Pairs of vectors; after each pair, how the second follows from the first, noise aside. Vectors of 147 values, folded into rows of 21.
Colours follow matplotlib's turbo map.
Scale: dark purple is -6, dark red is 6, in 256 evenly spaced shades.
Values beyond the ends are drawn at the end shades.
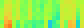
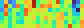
reversed, negated, scaled up.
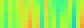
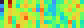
reversed, negated, scaled up.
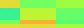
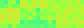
negated, shrunk.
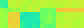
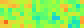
wrapped around, negated.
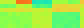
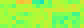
shrunk.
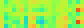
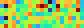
reversed, negated, scaled up.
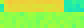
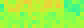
shrunk.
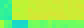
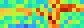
wrapped around, negated, scaled up.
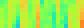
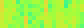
reversed, shrunk.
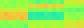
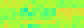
reversed, shrunk.
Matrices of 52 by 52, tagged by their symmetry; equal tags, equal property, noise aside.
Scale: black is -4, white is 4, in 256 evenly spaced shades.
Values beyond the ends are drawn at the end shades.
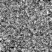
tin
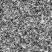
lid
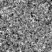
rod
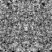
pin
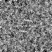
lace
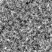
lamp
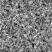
lace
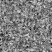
tin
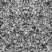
pin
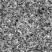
rod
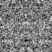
pin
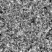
tin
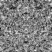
pin
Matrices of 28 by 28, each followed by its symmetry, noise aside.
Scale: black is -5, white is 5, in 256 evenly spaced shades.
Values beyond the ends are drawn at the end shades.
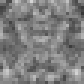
mirrored left to right.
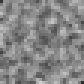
symmetric across the other diagonal.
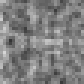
mirrored top to bottom.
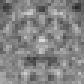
mirrored left to right.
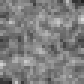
same after a half turn.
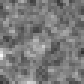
symmetric across the other diagonal.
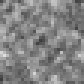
symmetric.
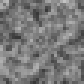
symmetric.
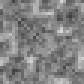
symmetric.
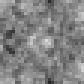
mirrored top to bottom.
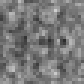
mirrored top to bottom.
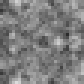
mirrored top to bottom.
